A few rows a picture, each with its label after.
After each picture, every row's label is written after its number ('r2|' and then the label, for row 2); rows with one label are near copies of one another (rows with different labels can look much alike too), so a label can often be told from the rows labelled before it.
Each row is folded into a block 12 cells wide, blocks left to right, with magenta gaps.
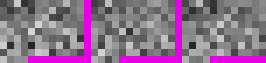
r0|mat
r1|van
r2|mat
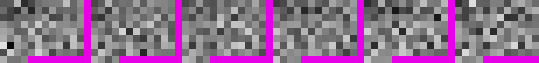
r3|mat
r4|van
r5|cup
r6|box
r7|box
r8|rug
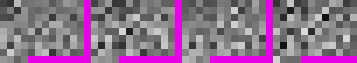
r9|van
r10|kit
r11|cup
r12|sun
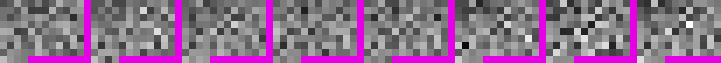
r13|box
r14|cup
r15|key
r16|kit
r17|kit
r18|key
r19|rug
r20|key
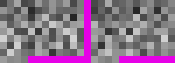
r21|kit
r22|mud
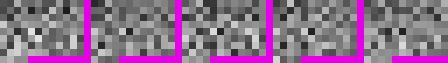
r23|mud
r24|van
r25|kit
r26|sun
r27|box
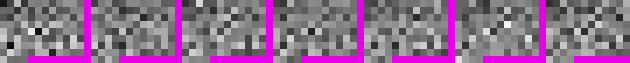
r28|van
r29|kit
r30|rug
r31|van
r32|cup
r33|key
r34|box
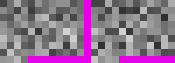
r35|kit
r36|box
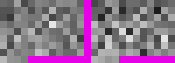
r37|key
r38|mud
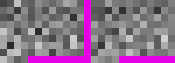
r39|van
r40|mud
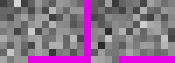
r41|rug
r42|key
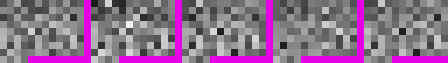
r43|kit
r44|mat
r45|van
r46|cup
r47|van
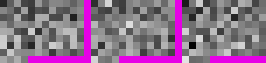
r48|kit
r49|mat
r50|sun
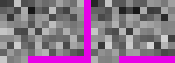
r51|box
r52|box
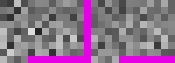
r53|van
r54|cup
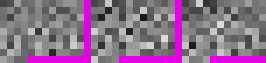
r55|van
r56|sun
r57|mat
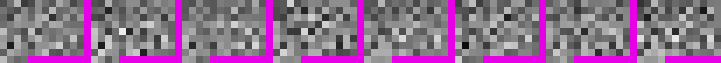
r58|sun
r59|van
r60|cup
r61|rug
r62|mud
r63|sun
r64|kit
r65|mud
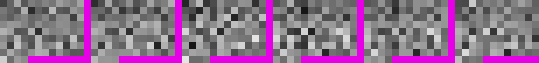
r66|box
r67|box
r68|sun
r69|kit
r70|kit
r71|van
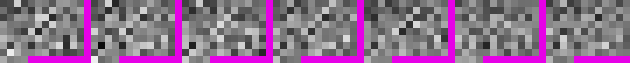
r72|rug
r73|sun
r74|mat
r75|sun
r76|key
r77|kit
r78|sun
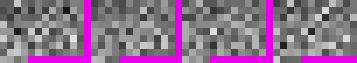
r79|mud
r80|cup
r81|kit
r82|sun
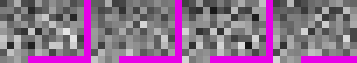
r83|kit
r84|key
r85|box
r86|key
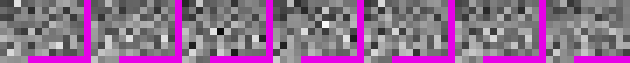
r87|rug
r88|mud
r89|van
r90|key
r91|van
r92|mud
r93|mat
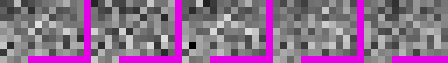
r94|mat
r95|box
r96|mat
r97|cup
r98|kit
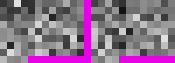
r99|mat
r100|kit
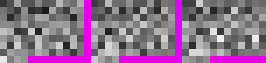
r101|box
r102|mud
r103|mud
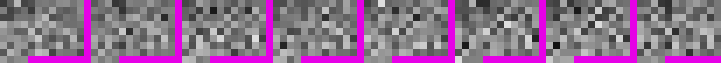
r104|mat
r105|kit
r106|mud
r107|cup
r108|rug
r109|key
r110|key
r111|kit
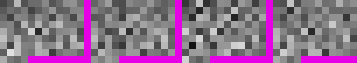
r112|van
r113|kit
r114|sun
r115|van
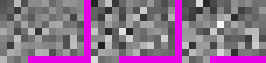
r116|van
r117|sun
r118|mat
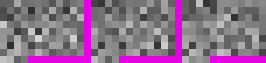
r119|mud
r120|cup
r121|mat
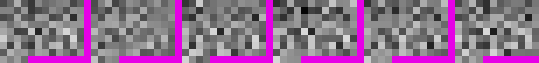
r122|kit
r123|sun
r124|van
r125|box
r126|box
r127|kit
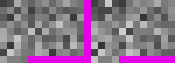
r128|van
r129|mat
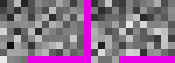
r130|sun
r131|mat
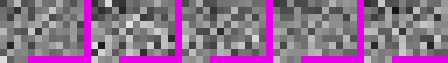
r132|sun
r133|mat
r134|kit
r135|box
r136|box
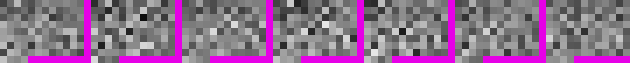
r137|mat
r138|sun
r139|key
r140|key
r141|van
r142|van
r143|kit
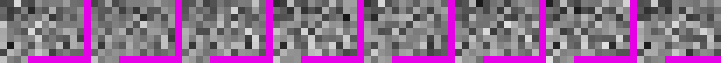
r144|mat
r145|key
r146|cup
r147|box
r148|rug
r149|key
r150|box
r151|mat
